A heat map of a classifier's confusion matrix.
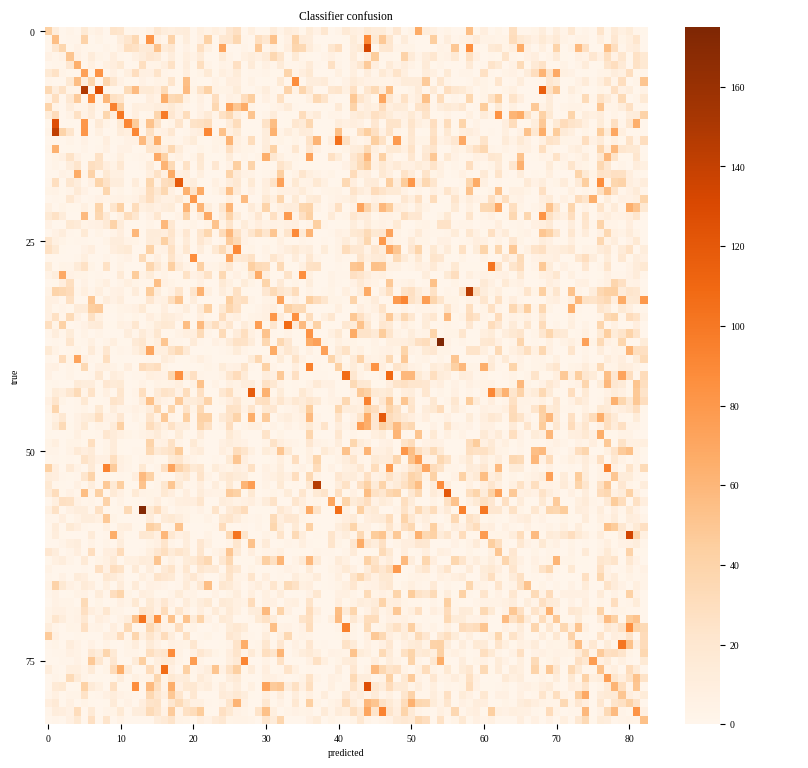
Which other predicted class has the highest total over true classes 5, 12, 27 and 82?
1
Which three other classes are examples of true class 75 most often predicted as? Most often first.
27, 20, 54
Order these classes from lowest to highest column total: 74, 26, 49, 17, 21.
74, 21, 49, 26, 17
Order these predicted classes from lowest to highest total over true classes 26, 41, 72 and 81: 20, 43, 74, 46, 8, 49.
8, 43, 20, 74, 49, 46
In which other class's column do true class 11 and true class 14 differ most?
5
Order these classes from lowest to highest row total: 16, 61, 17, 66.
61, 66, 17, 16
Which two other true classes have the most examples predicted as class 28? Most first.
43, 54
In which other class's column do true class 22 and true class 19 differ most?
33
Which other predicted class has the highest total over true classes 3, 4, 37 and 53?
54
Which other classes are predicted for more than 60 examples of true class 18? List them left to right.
32, 50, 59, 76
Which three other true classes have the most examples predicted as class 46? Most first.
81, 25, 8
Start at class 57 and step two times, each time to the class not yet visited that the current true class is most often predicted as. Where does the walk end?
40
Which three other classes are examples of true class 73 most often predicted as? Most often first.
79, 27, 80
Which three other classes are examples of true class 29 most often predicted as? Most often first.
35, 2, 12
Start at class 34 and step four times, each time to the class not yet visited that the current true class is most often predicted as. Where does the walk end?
6
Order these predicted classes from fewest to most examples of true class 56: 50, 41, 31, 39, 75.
75, 50, 31, 41, 39
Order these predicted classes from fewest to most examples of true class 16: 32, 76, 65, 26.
32, 76, 26, 65
